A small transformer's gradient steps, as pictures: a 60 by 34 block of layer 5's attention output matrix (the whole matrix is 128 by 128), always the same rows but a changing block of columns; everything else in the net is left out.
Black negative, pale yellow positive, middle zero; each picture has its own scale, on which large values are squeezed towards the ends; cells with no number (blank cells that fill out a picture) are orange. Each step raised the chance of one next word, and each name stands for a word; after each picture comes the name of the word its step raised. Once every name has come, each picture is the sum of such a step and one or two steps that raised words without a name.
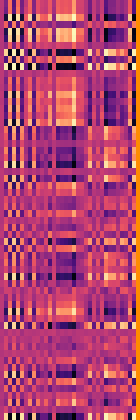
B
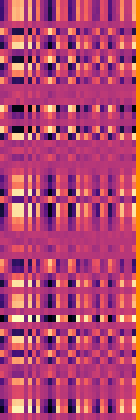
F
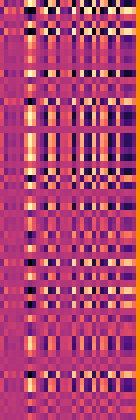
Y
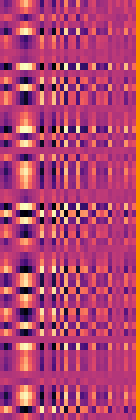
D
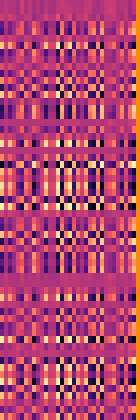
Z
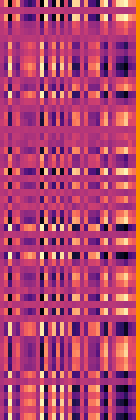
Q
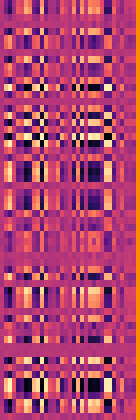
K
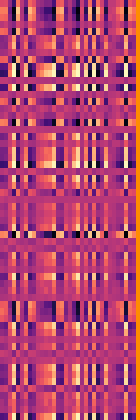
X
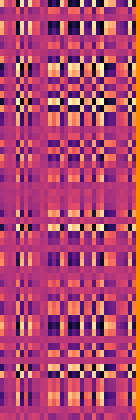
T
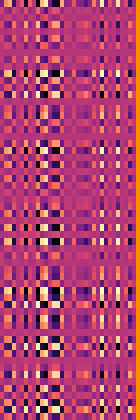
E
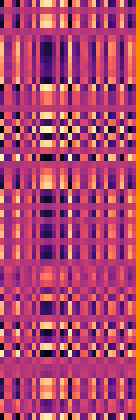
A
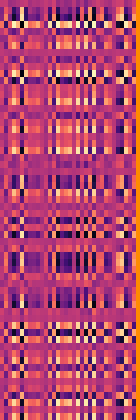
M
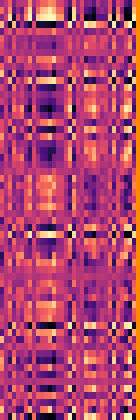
M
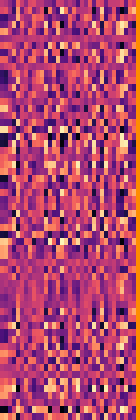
K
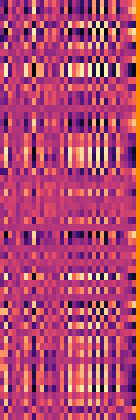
X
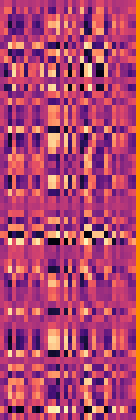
X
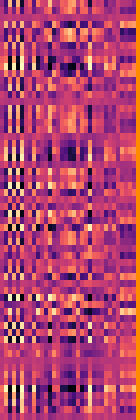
Q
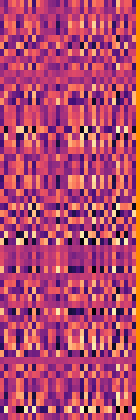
D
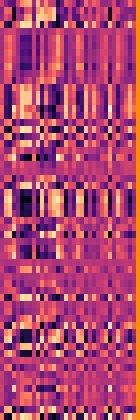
A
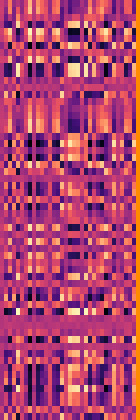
Z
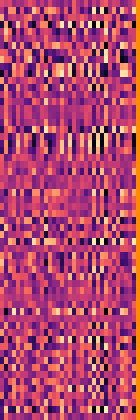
M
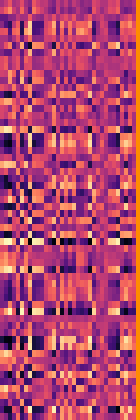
Z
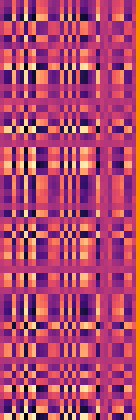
B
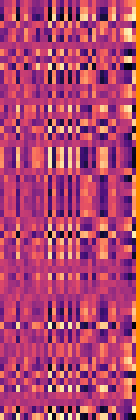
B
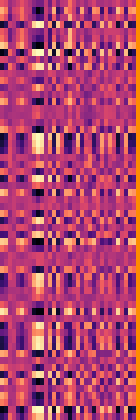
B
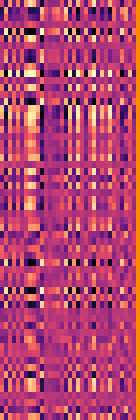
Y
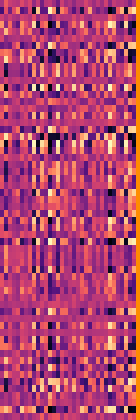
K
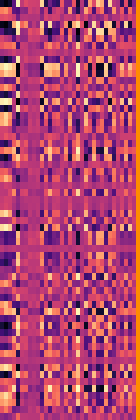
T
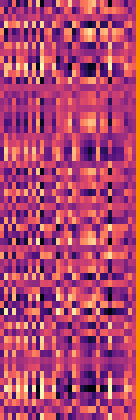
Q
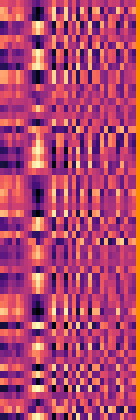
B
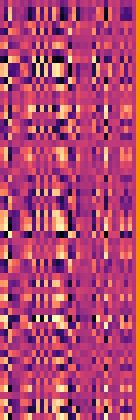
F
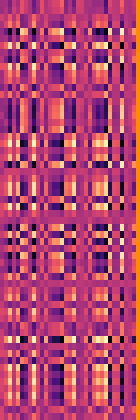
Z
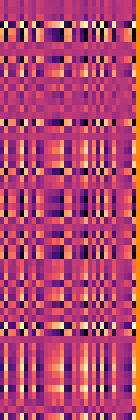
A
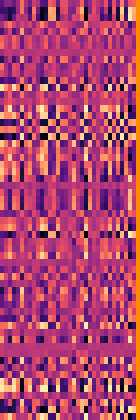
K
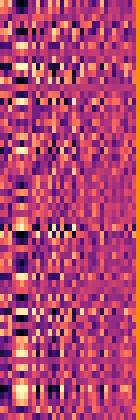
T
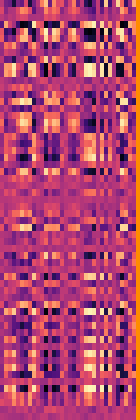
T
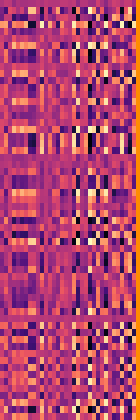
M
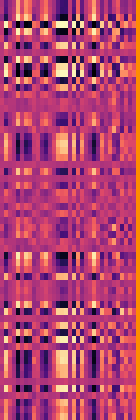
M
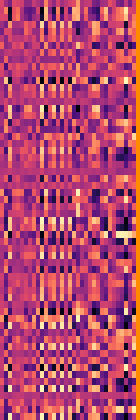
F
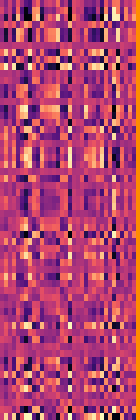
B
